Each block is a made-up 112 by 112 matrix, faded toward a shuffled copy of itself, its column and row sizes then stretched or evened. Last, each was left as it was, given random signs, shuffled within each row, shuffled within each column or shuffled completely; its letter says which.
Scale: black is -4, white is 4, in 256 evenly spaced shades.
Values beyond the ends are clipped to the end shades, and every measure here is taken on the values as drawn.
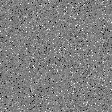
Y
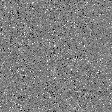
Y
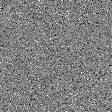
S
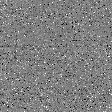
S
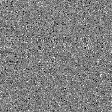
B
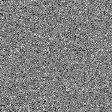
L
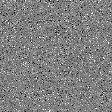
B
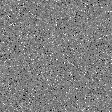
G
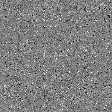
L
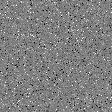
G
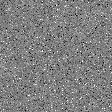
G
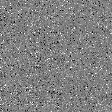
L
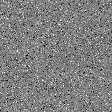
G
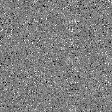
B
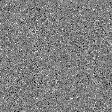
L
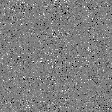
L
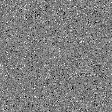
L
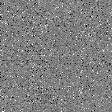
B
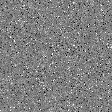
Y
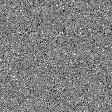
S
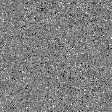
L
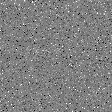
G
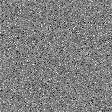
G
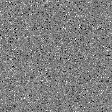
L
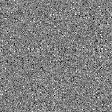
B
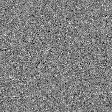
S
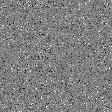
L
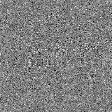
B
